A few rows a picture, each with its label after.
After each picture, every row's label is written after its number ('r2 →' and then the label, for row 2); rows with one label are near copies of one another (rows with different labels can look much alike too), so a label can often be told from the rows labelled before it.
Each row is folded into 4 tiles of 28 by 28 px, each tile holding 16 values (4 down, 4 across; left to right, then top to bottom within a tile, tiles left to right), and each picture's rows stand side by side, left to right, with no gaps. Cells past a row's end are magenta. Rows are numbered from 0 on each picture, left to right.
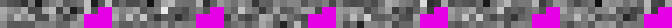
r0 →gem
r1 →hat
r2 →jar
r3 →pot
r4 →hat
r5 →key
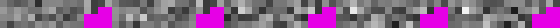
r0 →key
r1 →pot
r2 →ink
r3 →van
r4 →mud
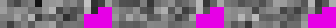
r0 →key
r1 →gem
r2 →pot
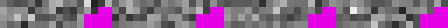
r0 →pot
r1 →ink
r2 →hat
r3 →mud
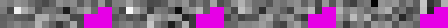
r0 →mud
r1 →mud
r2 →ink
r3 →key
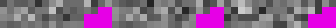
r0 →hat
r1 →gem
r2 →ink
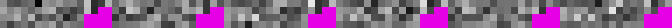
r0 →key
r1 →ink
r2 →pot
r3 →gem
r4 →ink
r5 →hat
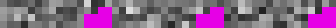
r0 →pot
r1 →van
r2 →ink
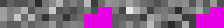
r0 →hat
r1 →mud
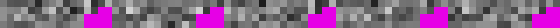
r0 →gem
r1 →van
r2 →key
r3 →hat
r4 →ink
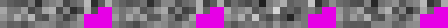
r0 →gem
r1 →gem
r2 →hat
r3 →gem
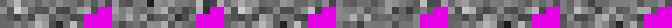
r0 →van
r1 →key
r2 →van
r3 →pot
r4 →van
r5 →jar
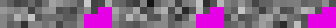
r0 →pot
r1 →gem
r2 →jar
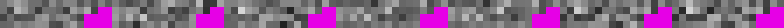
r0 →ink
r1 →pot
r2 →mud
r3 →hat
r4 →hat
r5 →ink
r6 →ink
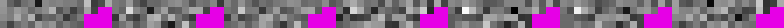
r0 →key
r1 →jar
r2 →jar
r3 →ink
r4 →mud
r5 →mud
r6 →key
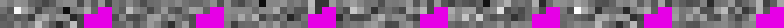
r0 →mud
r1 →jar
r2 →key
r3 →ink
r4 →hat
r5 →mud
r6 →gem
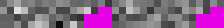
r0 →van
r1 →ink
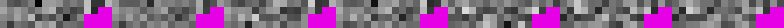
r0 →key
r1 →key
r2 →pot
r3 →key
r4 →van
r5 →ink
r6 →ink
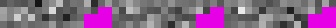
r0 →hat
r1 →van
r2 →mud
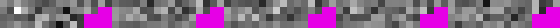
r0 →mud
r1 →gem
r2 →hat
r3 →ink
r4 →key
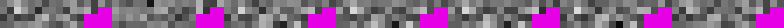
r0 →ink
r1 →key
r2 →jar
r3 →van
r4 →van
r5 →jar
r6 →ink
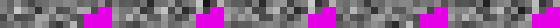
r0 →jar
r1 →gem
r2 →gem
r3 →jar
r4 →gem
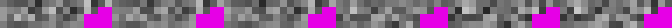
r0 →gem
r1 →gem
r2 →gem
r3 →jar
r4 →ink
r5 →ink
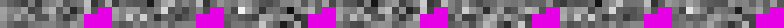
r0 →gem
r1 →hat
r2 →mud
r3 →gem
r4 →jar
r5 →hat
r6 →mud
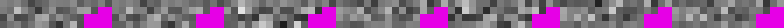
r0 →jar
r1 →jar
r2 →van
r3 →gem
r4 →ink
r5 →hat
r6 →hat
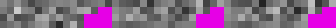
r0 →jar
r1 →gem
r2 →gem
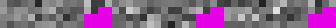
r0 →key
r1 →van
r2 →hat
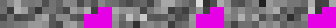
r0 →ink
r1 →pot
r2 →key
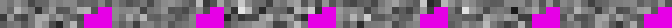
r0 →jar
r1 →pot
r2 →ink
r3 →pot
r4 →mud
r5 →jar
